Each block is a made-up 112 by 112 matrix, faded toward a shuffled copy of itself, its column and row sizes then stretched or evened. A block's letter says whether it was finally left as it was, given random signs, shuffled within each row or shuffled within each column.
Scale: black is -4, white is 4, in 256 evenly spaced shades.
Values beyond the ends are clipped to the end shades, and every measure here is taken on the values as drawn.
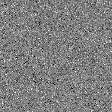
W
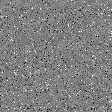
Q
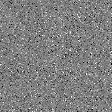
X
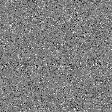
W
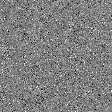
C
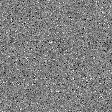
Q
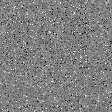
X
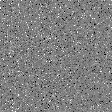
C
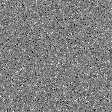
Q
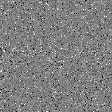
X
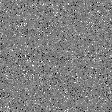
W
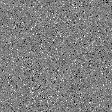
C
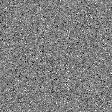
C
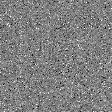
X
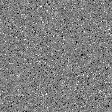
W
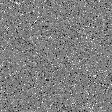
Q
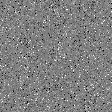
C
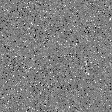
C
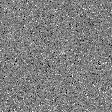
Q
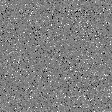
Q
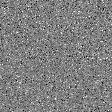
Q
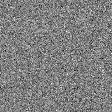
X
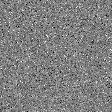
Q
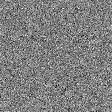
Q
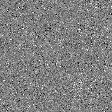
W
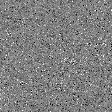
W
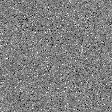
W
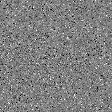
Q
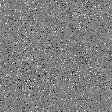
X
